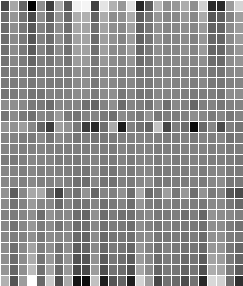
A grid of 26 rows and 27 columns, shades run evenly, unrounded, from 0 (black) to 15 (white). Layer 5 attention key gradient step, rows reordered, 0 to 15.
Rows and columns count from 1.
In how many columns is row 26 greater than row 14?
10
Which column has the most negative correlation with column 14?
3
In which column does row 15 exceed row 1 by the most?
4
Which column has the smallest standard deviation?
20
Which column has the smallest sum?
22
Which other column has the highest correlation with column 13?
18
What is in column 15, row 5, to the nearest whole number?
9
